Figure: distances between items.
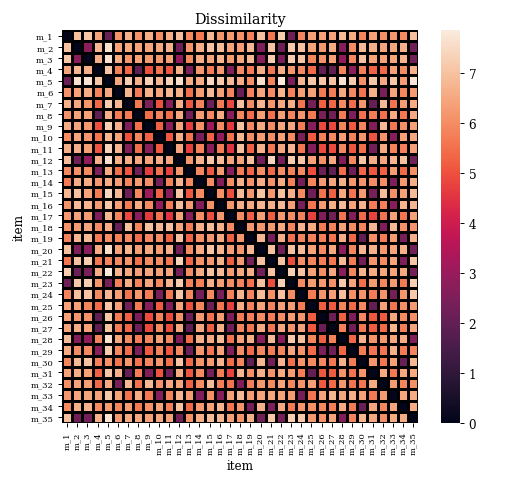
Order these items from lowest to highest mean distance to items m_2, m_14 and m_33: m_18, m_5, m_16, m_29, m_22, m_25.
m_16, m_22, m_25, m_29, m_18, m_5
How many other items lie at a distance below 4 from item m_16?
4
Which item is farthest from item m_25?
m_5
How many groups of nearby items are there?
7
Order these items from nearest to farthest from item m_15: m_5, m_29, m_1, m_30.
m_29, m_30, m_1, m_5
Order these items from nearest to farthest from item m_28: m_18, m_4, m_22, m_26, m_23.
m_22, m_26, m_4, m_18, m_23
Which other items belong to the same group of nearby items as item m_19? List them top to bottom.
m_21, m_30, m_34
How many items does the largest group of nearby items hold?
7
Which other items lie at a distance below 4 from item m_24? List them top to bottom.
m_10, m_14, m_16, m_33
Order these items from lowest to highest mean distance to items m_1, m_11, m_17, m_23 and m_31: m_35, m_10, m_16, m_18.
m_10, m_16, m_18, m_35
